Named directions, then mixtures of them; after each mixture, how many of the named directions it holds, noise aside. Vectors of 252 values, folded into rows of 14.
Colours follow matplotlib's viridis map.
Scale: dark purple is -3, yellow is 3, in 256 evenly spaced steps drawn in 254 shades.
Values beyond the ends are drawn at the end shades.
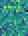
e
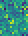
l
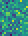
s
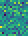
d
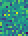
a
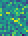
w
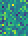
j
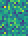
three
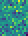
three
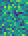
three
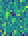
four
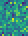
four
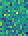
one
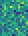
three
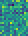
four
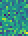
one
